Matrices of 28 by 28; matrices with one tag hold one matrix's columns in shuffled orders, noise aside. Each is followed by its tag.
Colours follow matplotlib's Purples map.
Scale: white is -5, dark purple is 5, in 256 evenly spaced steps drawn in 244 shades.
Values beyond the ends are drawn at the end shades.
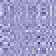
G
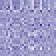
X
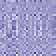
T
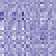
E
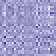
G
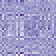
T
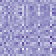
G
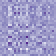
G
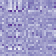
X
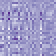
E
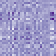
E
